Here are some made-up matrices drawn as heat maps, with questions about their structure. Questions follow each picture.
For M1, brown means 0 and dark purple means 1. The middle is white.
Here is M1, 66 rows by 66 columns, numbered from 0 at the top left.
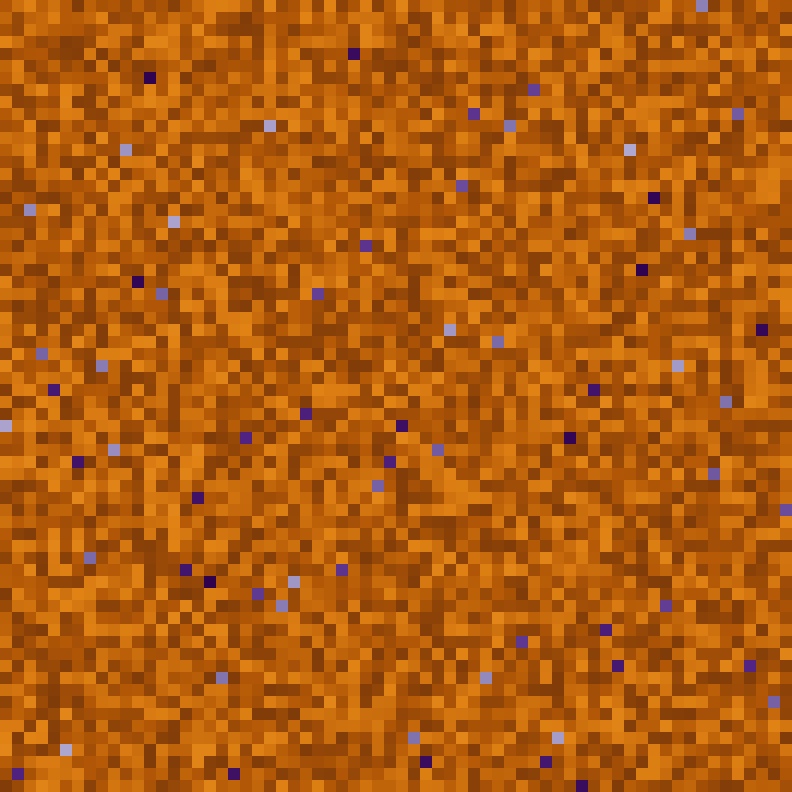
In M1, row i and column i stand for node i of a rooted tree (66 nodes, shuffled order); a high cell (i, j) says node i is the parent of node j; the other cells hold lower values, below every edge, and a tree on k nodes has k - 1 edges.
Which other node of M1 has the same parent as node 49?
4
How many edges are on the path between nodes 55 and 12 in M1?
3
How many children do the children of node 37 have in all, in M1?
4
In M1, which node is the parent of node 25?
34
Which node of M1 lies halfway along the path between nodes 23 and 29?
6
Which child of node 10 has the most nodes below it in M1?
42
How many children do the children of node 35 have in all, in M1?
2
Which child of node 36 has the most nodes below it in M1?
47
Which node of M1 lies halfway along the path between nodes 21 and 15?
32
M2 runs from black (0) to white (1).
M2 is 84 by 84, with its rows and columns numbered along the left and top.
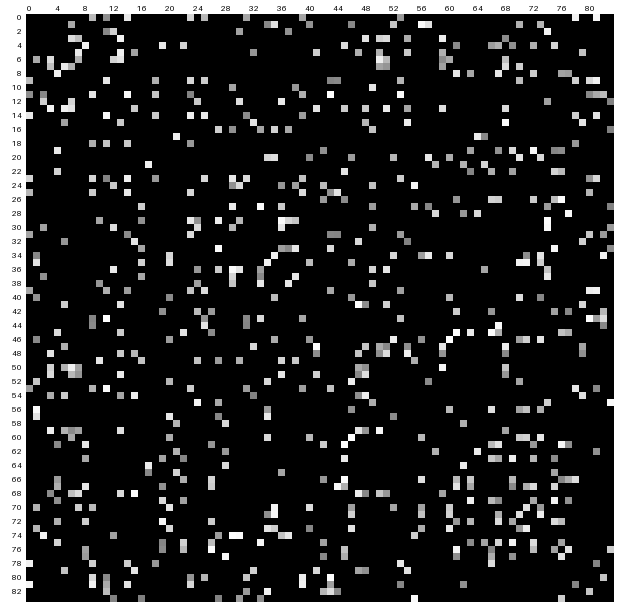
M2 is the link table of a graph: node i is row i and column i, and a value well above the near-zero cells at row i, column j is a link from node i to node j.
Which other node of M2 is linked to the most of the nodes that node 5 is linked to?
node 48
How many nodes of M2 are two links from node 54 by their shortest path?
8
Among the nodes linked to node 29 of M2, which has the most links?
node 23
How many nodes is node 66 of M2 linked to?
12
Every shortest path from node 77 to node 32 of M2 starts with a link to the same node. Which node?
node 45
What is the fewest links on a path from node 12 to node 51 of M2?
2
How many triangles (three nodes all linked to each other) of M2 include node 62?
3
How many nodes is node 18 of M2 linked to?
5
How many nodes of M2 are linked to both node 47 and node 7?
5
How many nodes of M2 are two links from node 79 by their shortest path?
7
